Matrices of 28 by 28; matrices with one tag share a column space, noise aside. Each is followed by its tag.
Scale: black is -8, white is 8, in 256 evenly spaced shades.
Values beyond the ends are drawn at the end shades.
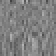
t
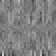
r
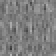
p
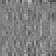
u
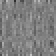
u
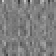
u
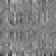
r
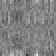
r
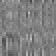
t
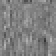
t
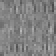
p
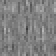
p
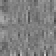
r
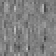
p
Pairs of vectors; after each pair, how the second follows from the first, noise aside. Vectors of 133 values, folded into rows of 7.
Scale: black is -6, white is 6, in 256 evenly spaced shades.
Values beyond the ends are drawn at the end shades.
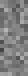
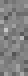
wrapped around, negated, partly zeroed.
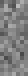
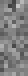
copied.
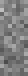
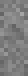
reversed, negated, shrunk.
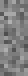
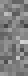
shuffled.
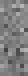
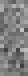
copied.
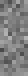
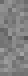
negated, shrunk.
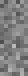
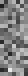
scaled up.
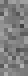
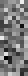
reversed, scaled up.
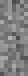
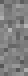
wrapped around, negated, partly zeroed.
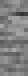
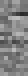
copied.
